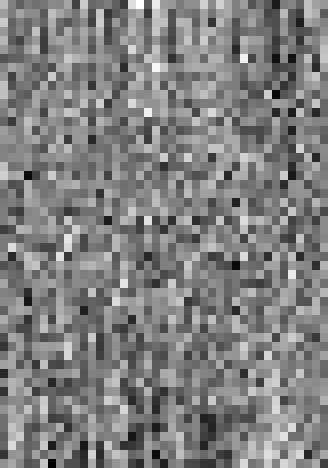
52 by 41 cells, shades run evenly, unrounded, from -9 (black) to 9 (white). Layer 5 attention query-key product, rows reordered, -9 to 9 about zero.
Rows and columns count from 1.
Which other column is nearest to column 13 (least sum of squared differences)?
11
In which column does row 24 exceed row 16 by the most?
17
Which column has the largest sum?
31
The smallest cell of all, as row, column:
52, 7
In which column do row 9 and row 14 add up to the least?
2
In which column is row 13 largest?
19
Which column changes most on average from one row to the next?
9
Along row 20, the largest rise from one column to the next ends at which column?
30
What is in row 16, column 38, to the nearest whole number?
1
